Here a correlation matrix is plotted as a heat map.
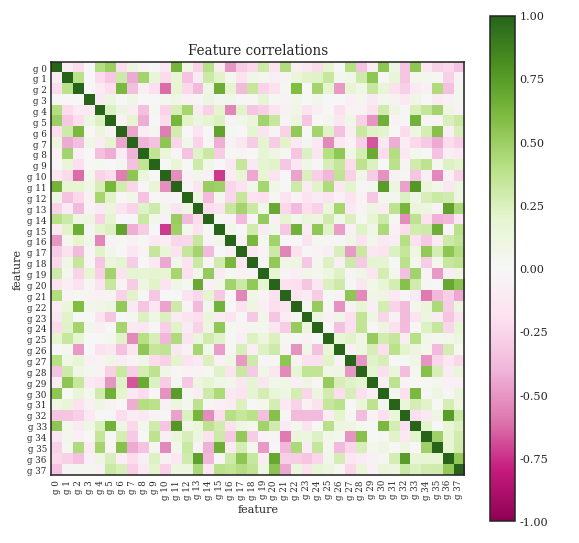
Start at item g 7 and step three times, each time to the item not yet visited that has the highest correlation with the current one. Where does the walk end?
g 8
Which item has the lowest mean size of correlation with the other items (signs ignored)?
g 3
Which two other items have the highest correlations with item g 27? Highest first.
g 21, g 0
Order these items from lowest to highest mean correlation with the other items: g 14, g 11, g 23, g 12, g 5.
g 23, g 12, g 14, g 5, g 11
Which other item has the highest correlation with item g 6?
g 15
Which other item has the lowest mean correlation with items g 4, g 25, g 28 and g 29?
g 7
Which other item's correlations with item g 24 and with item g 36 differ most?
g 32
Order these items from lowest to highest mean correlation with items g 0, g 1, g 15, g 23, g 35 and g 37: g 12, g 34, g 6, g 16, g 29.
g 16, g 12, g 29, g 34, g 6
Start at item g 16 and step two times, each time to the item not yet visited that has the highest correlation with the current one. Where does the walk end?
g 20
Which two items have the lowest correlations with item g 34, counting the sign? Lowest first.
g 21, g 27
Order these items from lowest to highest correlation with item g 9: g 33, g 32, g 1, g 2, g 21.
g 21, g 2, g 32, g 1, g 33
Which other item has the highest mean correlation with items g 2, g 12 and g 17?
g 35
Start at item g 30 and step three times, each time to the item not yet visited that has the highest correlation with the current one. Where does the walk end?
g 5
